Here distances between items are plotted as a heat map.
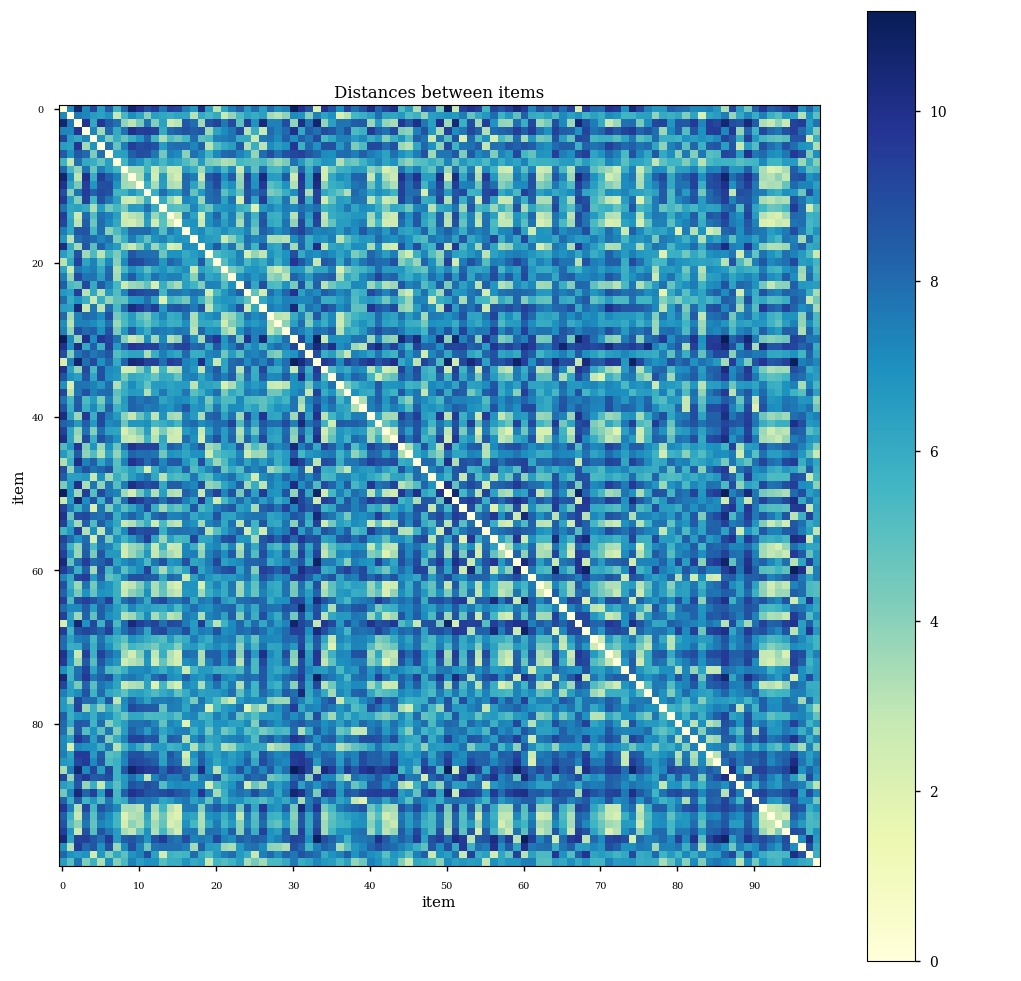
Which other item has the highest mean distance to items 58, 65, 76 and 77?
31
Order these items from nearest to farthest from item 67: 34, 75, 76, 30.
76, 75, 34, 30
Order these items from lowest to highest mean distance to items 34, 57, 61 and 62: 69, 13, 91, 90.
91, 13, 69, 90
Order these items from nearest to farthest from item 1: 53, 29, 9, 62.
29, 53, 62, 9
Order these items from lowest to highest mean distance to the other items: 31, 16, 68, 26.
16, 26, 68, 31
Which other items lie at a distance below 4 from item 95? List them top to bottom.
53, 59, 64, 68, 74
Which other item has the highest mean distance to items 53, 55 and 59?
60
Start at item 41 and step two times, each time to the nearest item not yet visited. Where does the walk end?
70
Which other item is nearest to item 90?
39
